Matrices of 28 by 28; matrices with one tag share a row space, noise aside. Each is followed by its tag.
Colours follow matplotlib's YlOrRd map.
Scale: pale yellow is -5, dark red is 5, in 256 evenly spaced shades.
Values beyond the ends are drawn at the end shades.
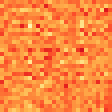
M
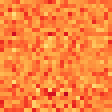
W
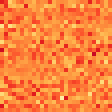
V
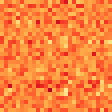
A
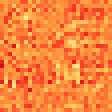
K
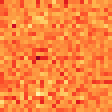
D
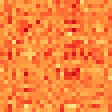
K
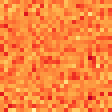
V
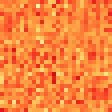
D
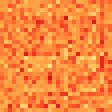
A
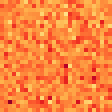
A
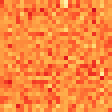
A
